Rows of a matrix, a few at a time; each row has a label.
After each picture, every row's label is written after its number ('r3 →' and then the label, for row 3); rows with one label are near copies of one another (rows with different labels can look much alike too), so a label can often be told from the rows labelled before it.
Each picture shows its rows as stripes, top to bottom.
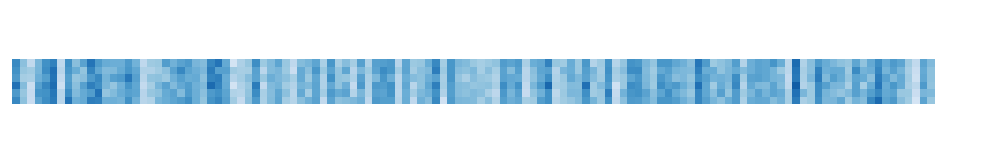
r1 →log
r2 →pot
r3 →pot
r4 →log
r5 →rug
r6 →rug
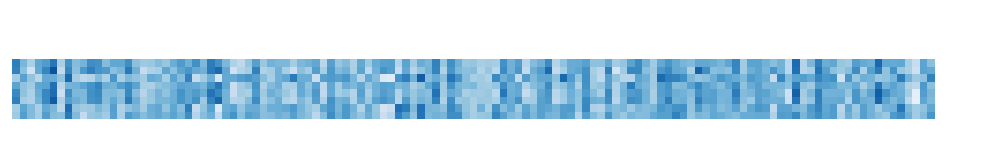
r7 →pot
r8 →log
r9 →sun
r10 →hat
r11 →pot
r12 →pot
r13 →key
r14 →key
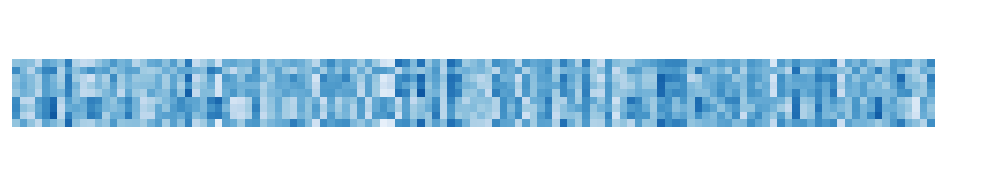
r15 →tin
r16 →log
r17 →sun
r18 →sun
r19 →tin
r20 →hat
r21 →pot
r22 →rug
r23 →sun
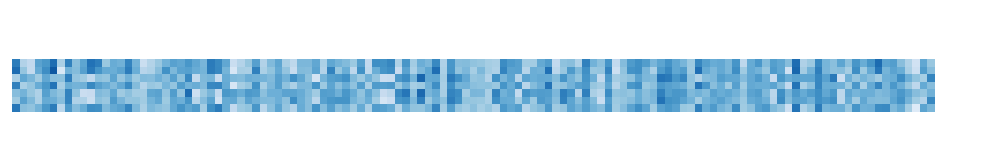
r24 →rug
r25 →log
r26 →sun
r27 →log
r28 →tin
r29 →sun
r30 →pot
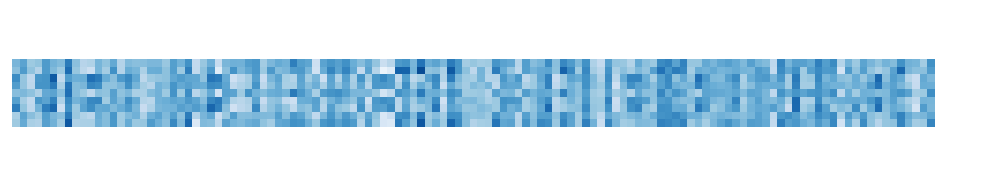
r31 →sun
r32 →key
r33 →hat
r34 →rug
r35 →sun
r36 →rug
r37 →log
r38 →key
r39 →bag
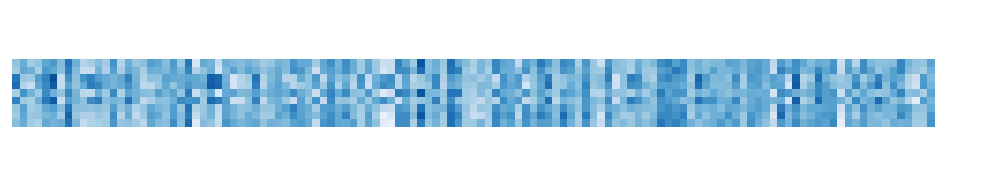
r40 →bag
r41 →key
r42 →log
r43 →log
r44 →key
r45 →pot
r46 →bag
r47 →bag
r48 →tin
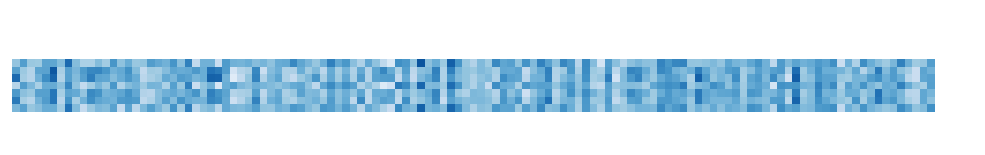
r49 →bag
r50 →hat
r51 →log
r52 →key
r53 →hat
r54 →log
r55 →bag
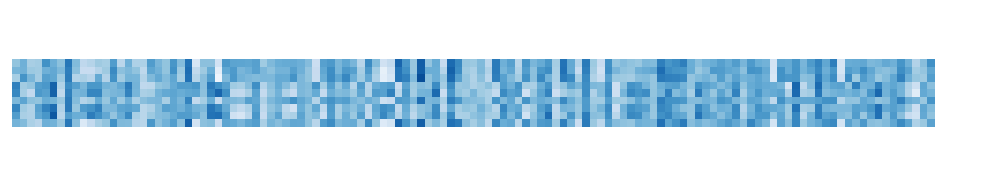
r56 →tin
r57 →tin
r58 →key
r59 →pot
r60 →rug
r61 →sun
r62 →rug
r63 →hat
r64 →tin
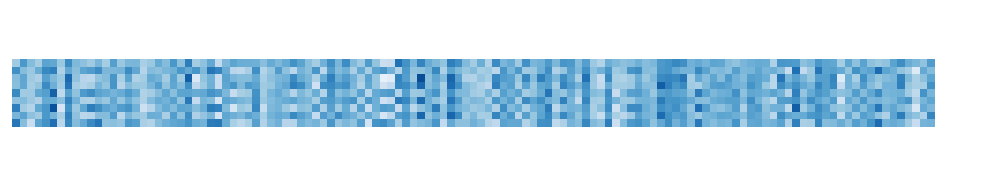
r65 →key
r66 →pot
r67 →bag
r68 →sun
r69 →log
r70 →tin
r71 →log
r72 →sun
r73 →rug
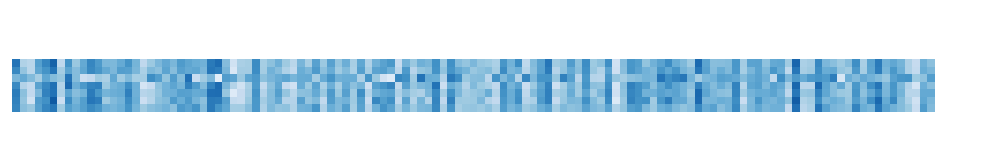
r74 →log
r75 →log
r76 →tin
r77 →rug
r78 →log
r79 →rug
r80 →pot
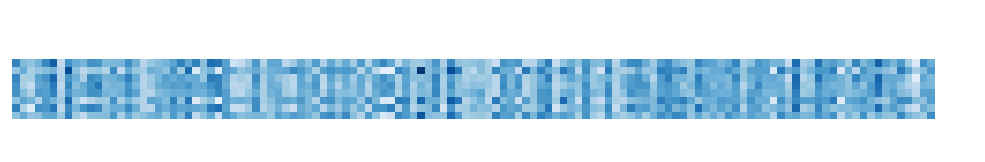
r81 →pot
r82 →bag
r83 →pot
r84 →rug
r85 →rug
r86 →tin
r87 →rug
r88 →bag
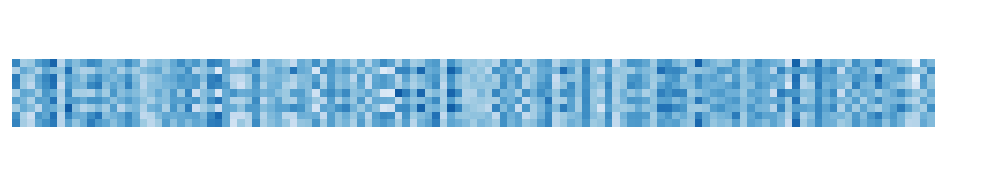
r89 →pot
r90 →sun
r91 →pot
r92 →pot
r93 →key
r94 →hat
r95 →sun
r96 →rug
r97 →log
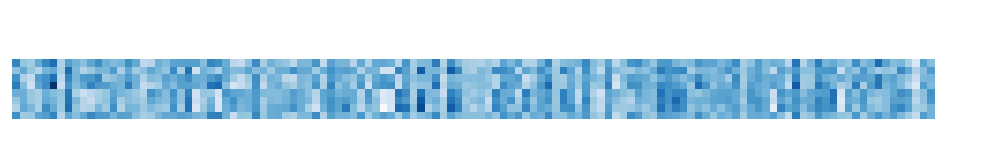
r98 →pot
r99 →bag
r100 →rug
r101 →log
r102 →tin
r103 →tin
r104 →key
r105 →log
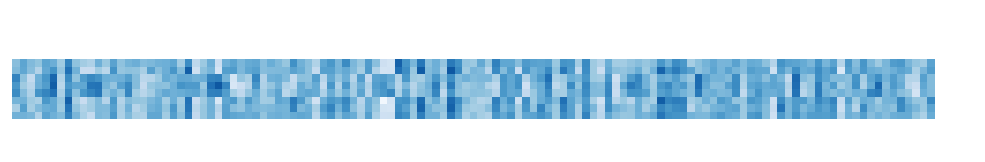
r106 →key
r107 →tin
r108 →log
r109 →hat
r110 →rug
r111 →sun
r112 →bag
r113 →tin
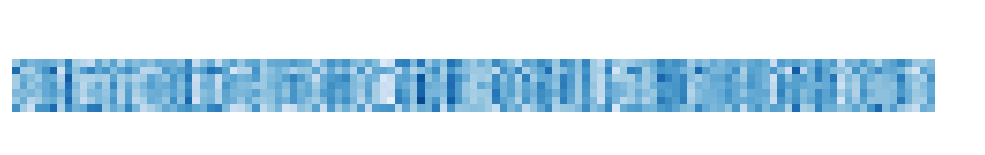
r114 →key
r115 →log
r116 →sun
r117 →bag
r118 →bag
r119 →bag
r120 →rug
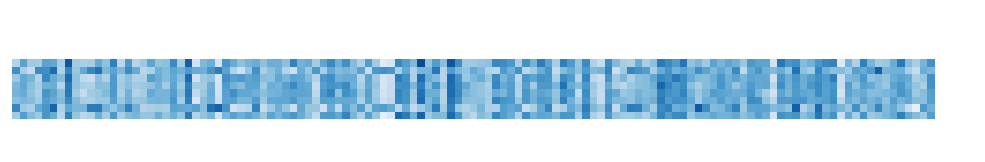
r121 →bag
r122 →rug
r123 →tin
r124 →sun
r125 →tin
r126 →tin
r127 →hat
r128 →key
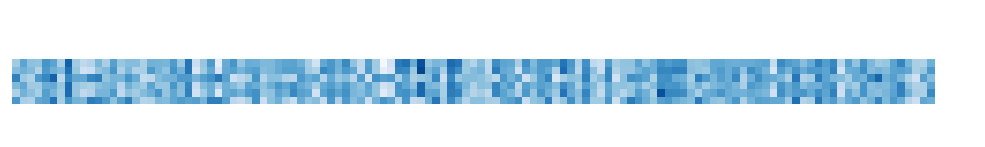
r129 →key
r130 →tin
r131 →rug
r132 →bag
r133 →sun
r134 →hat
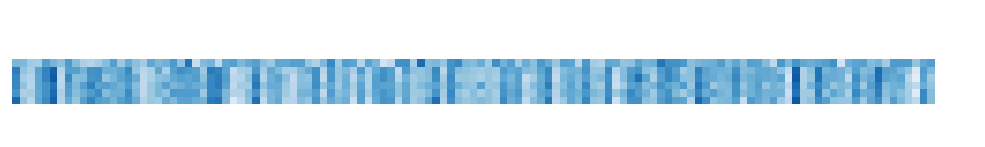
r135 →tin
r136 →pot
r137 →pot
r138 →log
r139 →pot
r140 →log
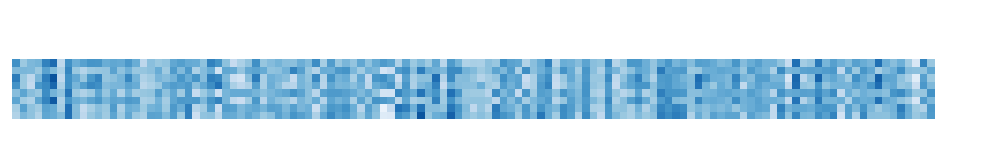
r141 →pot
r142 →sun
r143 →pot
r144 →rug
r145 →sun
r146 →pot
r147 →key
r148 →bag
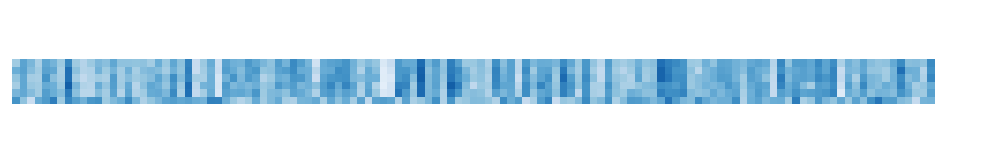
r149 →sun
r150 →sun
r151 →sun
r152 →bag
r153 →tin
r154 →rug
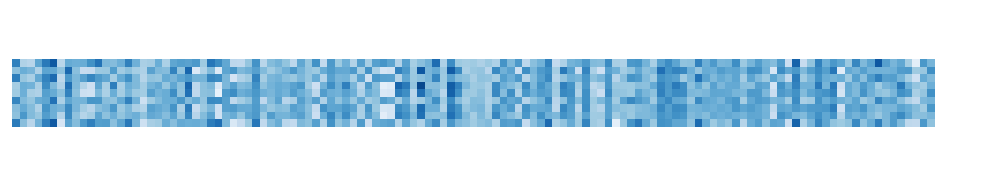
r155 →pot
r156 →tin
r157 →log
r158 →key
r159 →tin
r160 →hat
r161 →tin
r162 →key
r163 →log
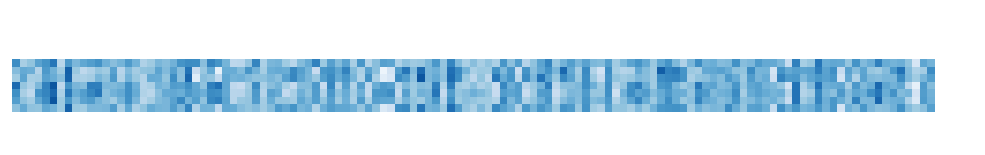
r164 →pot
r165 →sun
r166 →bag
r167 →pot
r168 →rug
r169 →pot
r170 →bag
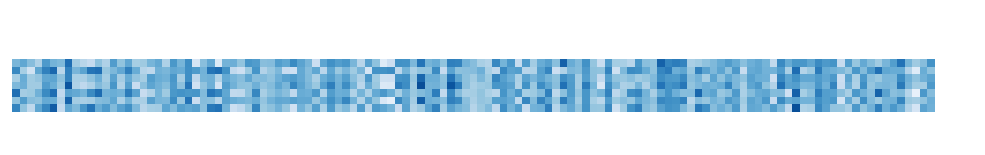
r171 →sun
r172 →rug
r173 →bag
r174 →bag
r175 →pot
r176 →bag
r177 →log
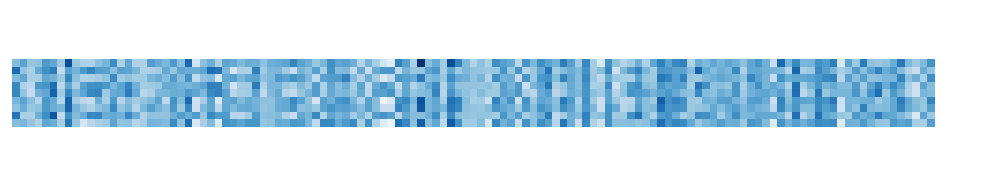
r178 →bag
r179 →log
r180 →sun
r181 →log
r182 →rug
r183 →sun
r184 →bag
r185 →pot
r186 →tin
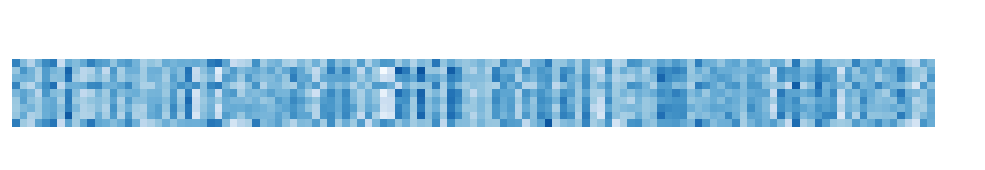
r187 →log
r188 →key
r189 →sun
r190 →pot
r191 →key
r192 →bag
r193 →tin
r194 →bag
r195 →log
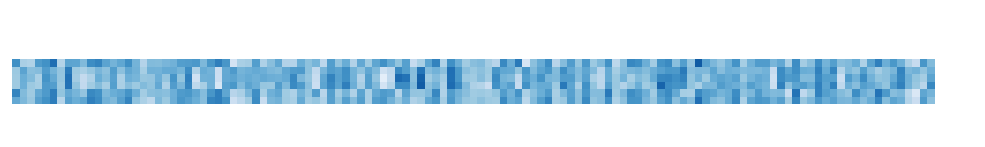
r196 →hat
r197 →key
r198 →key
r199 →sun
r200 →pot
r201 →hat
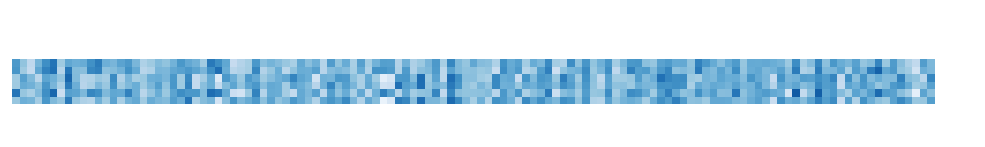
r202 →hat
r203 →rug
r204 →sun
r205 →key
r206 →pot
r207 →key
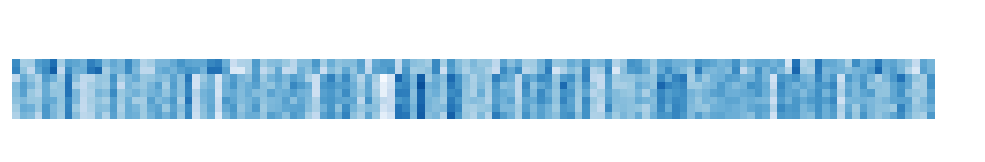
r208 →pot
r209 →rug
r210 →key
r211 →sun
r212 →key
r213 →tin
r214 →key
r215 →key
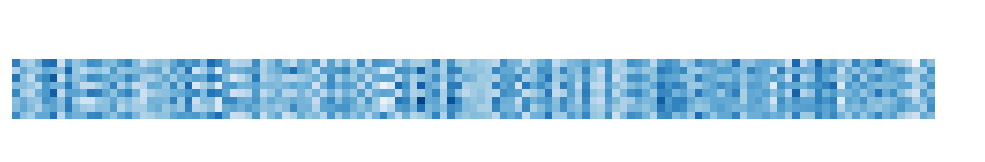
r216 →pot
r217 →sun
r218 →log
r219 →tin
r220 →hat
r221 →tin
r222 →sun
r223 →hat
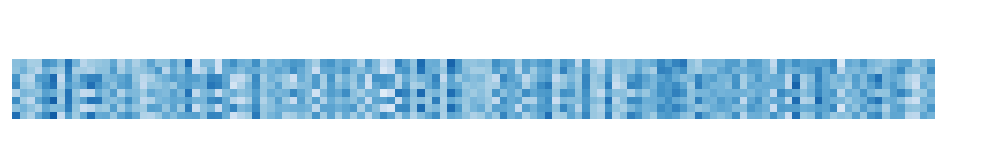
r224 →tin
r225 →sun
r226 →rug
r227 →log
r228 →key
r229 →rug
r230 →tin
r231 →log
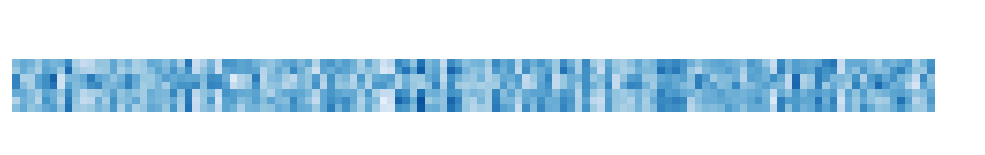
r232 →tin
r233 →sun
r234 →log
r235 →pot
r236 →tin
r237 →key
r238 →bag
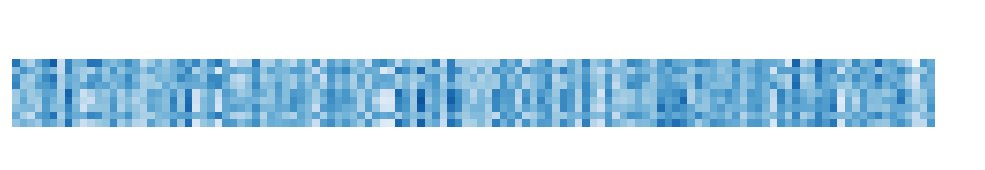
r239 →pot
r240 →key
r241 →pot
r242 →log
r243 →bag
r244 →bag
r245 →tin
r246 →rug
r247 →tin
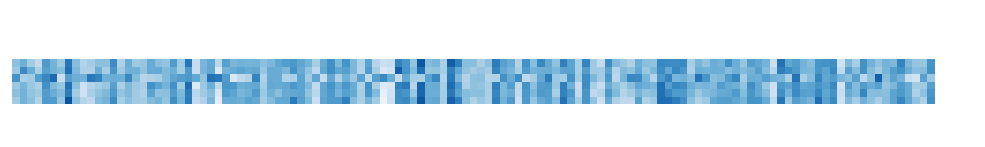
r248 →bag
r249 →key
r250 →hat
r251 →tin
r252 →tin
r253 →sun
